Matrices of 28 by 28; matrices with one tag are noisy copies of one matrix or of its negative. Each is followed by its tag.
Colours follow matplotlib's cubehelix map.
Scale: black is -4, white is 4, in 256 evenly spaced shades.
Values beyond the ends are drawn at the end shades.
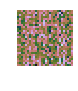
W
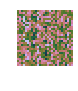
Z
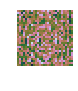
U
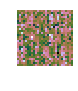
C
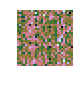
W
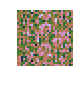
U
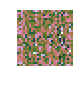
W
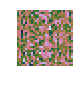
U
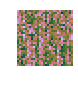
C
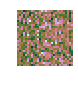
U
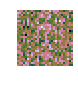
U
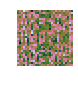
U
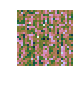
C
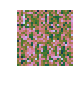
C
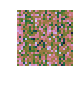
W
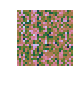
Z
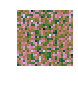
U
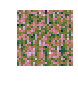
C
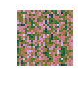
C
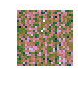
W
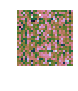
U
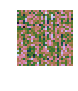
C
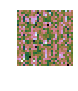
Z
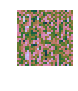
Z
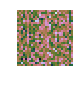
U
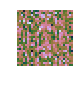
U
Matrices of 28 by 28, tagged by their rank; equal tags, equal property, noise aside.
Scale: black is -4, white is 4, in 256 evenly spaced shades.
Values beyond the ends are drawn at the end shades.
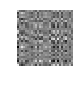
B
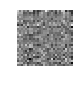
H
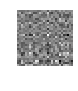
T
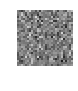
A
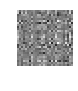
H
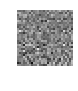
A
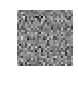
A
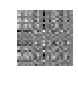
B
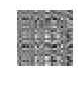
B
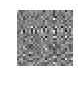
T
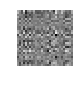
H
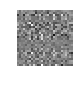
T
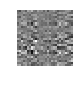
H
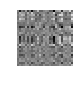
B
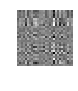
B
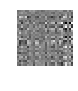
B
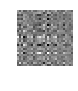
B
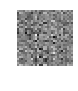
T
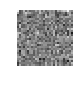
A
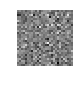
A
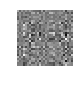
T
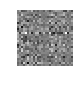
T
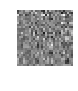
T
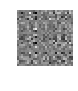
T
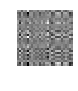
B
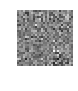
A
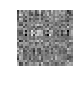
H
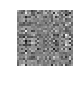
H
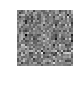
A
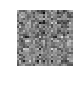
T
